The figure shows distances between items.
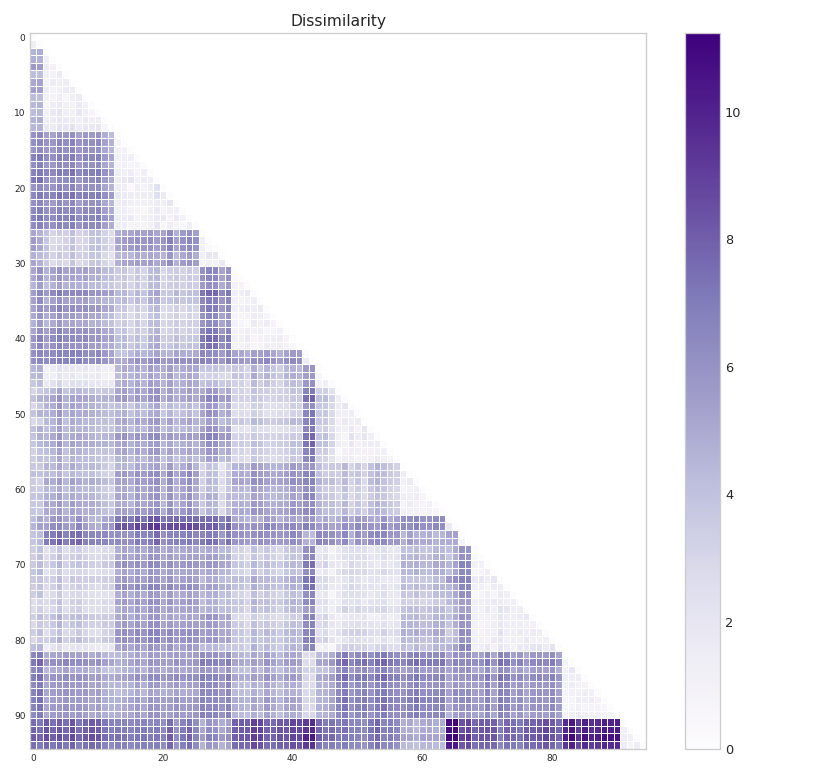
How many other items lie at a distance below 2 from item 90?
8
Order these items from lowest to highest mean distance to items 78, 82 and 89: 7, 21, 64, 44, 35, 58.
44, 35, 64, 7, 21, 58
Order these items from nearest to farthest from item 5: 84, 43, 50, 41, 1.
1, 50, 84, 41, 43
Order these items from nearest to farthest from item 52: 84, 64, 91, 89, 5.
5, 64, 84, 89, 91
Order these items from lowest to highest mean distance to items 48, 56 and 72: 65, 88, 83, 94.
65, 94, 88, 83
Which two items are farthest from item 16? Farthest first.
65, 64
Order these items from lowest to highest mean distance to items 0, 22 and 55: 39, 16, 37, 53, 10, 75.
75, 53, 37, 39, 16, 10
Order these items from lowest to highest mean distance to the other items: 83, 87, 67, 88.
87, 88, 83, 67
